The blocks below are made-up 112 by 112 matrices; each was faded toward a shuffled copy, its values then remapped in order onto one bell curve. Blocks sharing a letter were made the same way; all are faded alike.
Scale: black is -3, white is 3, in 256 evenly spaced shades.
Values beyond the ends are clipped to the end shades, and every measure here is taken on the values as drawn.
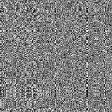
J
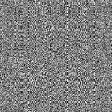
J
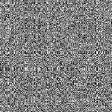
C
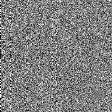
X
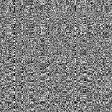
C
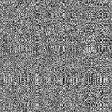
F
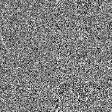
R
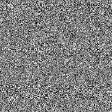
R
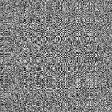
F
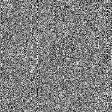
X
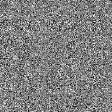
R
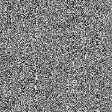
X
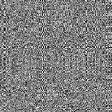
C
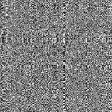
C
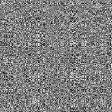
C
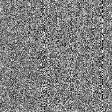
X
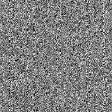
X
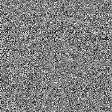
R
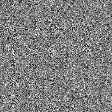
R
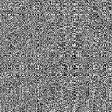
C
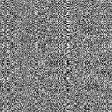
J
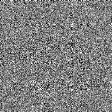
R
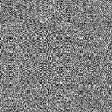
F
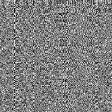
C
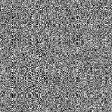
C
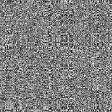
C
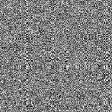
F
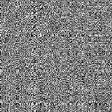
C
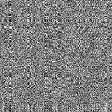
F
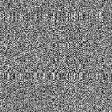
F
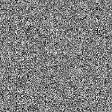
R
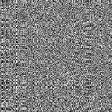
J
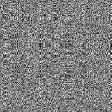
F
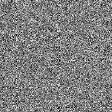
R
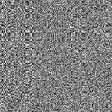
F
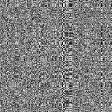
J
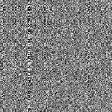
C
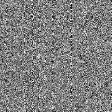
X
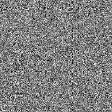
R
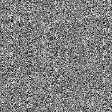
X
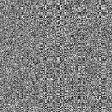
J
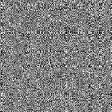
C
